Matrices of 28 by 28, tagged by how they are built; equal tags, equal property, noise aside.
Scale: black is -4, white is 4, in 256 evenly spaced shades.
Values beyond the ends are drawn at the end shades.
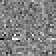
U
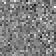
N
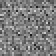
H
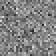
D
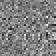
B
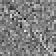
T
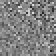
N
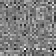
B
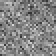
D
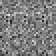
H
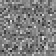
H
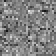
B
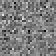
B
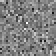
T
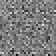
H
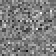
U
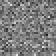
H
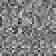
B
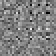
B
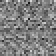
H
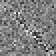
T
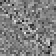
T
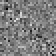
T
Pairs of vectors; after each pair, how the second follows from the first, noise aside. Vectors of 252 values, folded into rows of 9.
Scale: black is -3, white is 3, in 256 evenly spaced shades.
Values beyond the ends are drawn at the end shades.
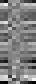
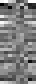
reversed, negated.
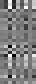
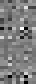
reversed, negated, partly zeroed.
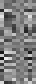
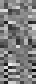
wrapped around.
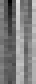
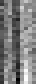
reversed, negated.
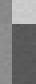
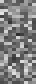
shuffled.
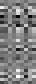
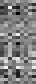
reversed, negated.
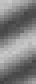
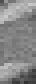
reversed, negated, partly zeroed.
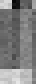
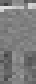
wrapped around, partly zeroed.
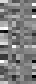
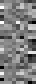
reversed, negated.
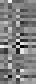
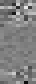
reversed, negated, partly zeroed.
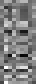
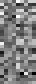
wrapped around.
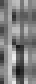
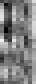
wrapped around.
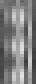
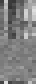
wrapped around, partly zeroed.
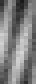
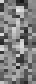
sign-scrambled.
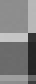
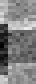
wrapped around.
